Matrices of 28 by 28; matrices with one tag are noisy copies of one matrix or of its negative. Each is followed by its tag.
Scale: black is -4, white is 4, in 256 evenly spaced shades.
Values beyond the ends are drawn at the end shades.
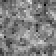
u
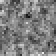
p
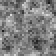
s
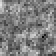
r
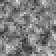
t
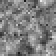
t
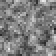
t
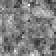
s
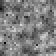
r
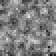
p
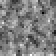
p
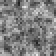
s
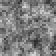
s
